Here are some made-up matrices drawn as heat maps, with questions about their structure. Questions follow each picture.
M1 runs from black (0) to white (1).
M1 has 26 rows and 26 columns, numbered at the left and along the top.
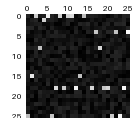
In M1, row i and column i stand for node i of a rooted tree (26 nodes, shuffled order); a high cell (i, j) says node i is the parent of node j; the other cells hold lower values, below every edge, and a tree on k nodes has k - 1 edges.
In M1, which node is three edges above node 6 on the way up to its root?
1
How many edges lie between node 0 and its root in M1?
4
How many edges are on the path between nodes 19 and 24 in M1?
2
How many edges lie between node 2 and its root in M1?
5
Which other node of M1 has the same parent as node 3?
18
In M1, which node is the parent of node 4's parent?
15
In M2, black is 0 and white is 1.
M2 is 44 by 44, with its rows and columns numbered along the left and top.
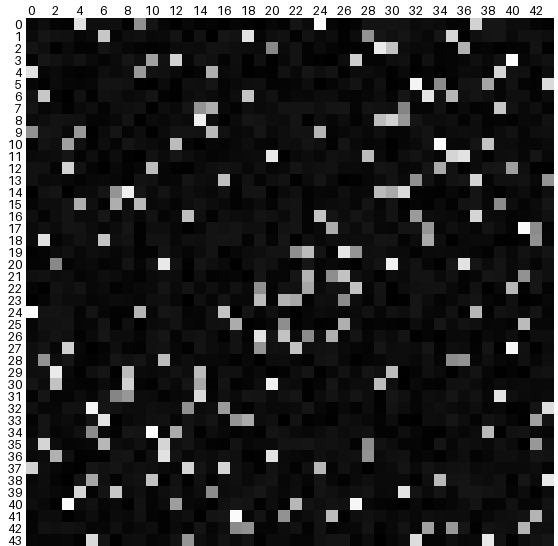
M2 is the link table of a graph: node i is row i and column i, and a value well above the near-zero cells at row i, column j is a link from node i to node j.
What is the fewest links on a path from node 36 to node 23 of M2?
6
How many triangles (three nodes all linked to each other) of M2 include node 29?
4
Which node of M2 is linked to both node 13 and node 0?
node 37
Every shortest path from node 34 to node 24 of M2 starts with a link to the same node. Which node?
node 5
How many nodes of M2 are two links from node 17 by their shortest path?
5
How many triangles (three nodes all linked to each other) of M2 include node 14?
5
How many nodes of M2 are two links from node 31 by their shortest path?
4
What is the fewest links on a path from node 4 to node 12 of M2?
7
